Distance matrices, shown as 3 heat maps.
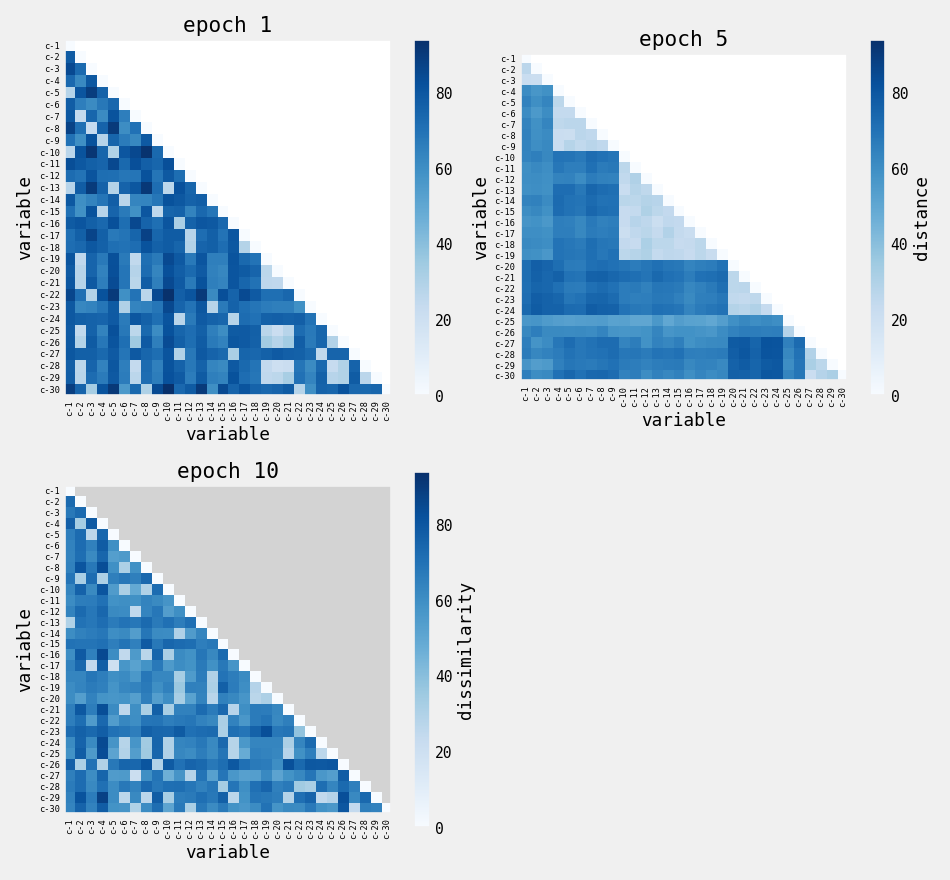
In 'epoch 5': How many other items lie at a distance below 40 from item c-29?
3
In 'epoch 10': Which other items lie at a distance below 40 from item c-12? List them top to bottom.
c-7, c-27, c-30
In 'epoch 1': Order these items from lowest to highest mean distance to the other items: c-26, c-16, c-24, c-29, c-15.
c-29, c-26, c-15, c-24, c-16
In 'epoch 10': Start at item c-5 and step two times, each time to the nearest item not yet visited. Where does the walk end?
c-3
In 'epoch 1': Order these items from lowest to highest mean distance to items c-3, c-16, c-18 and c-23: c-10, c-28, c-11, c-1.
c-11, c-28, c-1, c-10
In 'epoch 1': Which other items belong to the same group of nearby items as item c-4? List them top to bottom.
c-9, c-15
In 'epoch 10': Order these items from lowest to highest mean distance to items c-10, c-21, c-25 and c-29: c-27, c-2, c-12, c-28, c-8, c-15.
c-8, c-27, c-12, c-28, c-15, c-2
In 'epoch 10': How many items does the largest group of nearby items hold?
8
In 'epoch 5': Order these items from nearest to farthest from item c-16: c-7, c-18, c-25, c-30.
c-18, c-25, c-30, c-7
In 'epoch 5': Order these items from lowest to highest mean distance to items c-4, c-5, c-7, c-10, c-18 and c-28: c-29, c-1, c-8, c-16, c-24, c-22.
c-8, c-16, c-29, c-1, c-22, c-24
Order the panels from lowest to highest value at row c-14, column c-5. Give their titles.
epoch 10, epoch 5, epoch 1
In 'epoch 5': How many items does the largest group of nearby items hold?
10
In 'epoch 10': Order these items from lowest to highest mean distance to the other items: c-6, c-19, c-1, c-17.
c-6, c-17, c-19, c-1
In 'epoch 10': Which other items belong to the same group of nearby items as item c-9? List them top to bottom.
c-2, c-4, c-26
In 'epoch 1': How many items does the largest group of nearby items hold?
9
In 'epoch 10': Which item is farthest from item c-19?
c-23
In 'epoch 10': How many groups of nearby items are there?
7
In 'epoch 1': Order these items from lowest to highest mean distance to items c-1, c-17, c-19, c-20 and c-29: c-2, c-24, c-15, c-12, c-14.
c-2, c-12, c-15, c-14, c-24
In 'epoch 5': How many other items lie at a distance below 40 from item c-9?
5
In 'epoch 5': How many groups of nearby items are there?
6
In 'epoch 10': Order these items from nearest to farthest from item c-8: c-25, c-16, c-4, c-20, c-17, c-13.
c-16, c-25, c-17, c-20, c-13, c-4
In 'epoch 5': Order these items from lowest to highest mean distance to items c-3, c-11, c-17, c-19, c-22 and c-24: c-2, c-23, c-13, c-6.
c-13, c-23, c-2, c-6
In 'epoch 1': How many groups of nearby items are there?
7
